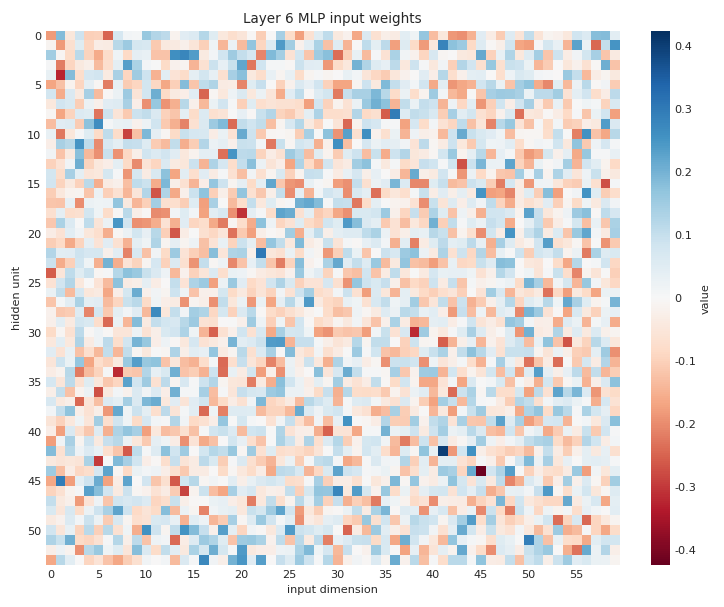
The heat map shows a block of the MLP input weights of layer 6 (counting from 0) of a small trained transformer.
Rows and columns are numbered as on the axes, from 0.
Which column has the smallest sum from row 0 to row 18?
1
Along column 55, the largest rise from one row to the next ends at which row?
11
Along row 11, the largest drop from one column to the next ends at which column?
31
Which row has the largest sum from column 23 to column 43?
46
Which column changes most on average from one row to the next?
50
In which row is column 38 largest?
14
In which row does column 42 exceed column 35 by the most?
8
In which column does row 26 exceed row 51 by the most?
13
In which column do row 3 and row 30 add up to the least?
29
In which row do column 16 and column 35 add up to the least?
38
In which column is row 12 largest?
19
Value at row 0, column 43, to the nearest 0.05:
-0.2
